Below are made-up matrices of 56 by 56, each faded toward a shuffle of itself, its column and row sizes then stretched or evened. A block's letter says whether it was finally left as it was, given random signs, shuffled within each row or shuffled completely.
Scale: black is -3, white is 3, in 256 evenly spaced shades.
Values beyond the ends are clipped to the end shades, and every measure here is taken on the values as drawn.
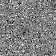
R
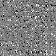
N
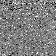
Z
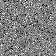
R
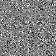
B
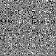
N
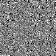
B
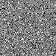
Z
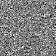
N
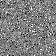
R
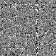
B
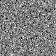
R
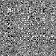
N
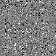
B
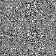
B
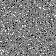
R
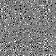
N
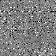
Z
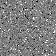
R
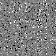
B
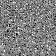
R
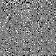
N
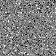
Z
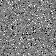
R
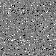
Z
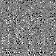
B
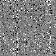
B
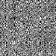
N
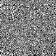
B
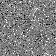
R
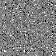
B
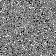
R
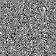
B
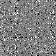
B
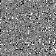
B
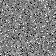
R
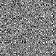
N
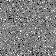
Z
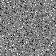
R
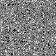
B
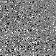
B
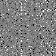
N
